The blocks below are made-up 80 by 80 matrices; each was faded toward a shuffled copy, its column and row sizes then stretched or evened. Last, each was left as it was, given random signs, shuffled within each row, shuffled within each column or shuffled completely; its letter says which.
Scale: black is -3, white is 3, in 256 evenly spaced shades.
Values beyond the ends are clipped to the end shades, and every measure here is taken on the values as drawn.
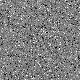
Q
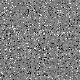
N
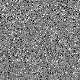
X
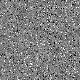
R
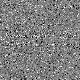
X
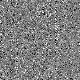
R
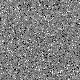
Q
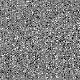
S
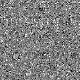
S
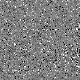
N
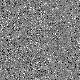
R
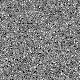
Q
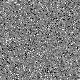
Q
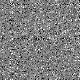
S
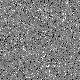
Q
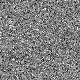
Q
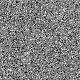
Q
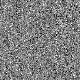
R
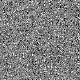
R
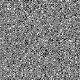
S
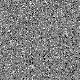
R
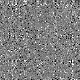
S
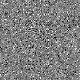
S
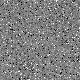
Q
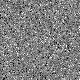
Q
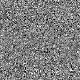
N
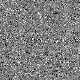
X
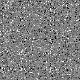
N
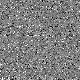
X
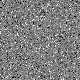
Q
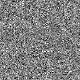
N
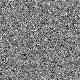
Q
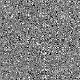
S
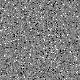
R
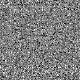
N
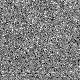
Q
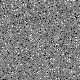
Q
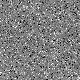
Q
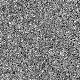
Q
